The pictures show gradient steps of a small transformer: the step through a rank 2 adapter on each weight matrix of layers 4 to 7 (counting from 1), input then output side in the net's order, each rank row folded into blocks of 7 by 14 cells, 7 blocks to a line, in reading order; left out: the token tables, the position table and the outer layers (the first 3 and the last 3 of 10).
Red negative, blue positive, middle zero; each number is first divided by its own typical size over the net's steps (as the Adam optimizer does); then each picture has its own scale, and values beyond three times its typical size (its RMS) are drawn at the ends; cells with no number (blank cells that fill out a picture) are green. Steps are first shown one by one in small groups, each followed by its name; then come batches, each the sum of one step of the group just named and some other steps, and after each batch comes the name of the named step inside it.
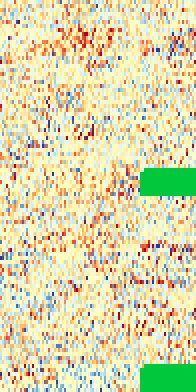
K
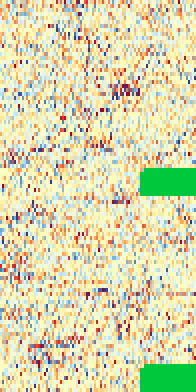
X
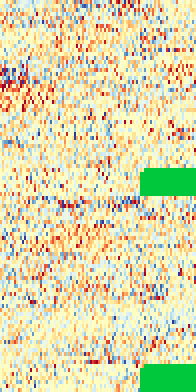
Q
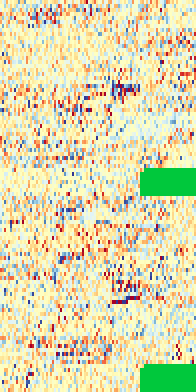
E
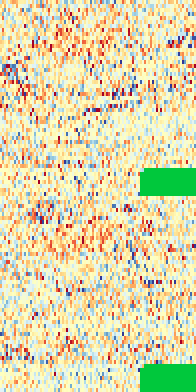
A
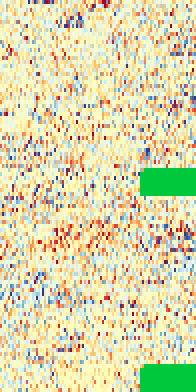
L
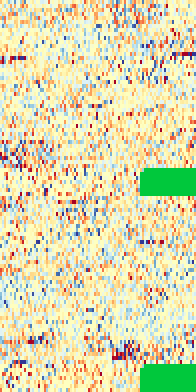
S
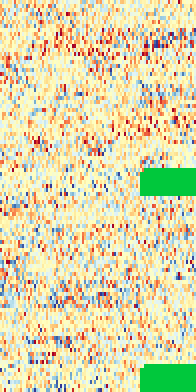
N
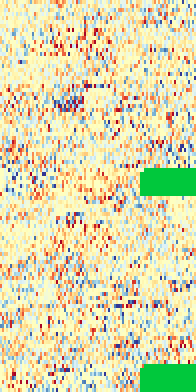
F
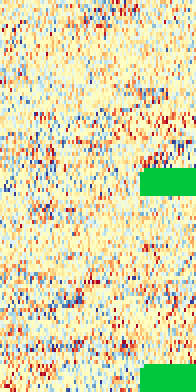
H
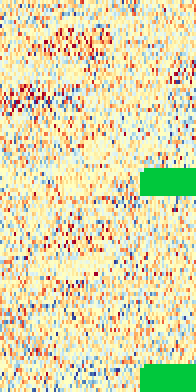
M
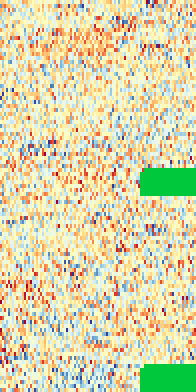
N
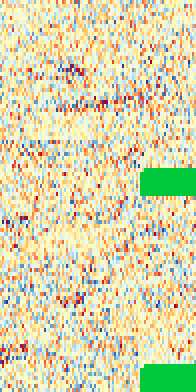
F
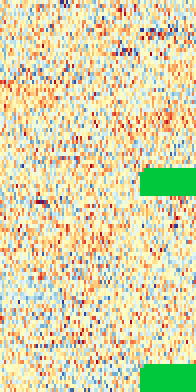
H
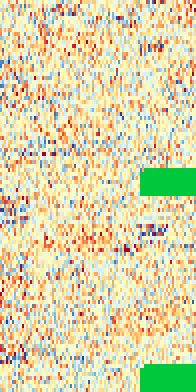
M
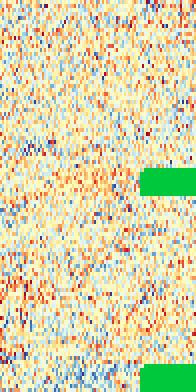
M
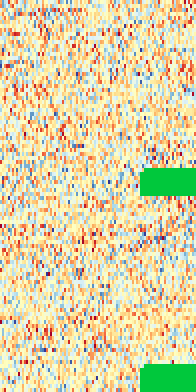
N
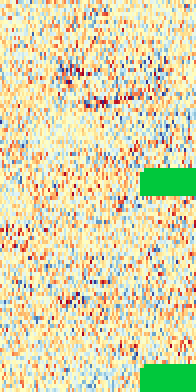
F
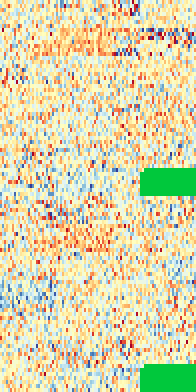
H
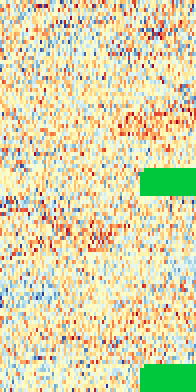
L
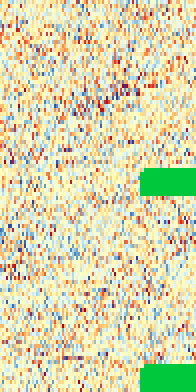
X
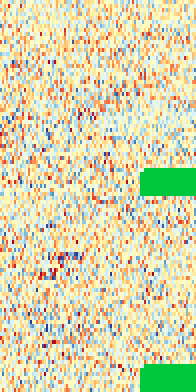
X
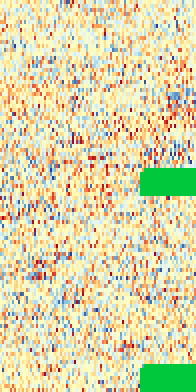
H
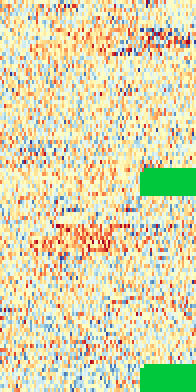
E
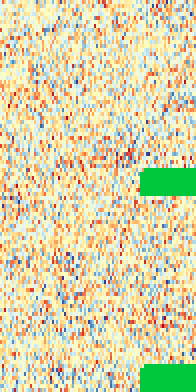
L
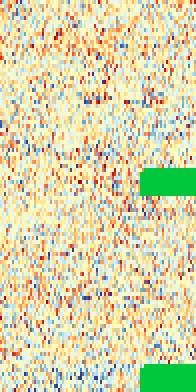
N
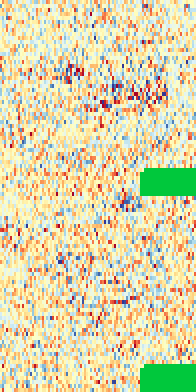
E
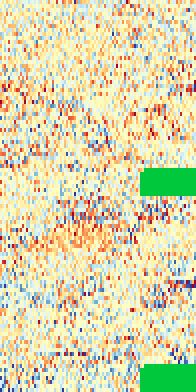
Q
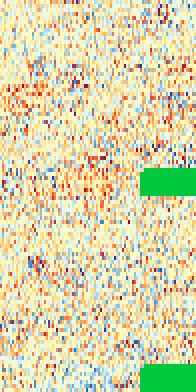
F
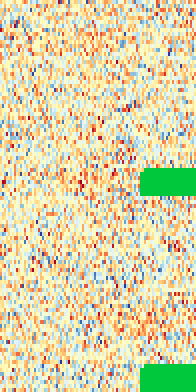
K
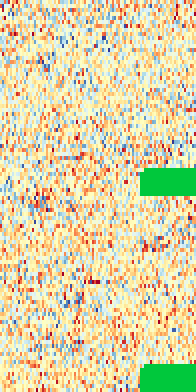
H
